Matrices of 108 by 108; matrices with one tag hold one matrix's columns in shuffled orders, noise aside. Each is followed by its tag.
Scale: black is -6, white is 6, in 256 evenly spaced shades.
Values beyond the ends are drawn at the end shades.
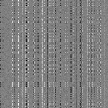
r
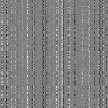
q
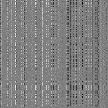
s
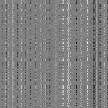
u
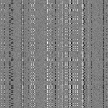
u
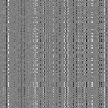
r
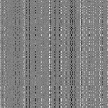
q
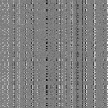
u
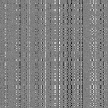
u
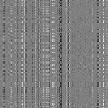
r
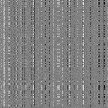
s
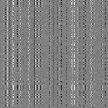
s
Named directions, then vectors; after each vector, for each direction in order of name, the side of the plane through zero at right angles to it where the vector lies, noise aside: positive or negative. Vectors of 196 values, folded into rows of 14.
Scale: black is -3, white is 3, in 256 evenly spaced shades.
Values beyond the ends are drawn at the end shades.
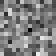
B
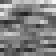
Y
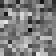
positive, negative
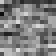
negative, negative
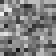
positive, positive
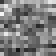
positive, positive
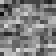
negative, negative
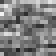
positive, positive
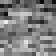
positive, negative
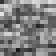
positive, positive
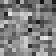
positive, negative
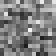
negative, positive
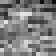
positive, negative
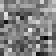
negative, positive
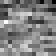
positive, negative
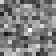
negative, negative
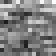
negative, positive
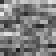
positive, positive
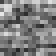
positive, positive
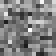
negative, positive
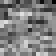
positive, negative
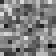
positive, positive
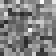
negative, positive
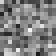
negative, negative
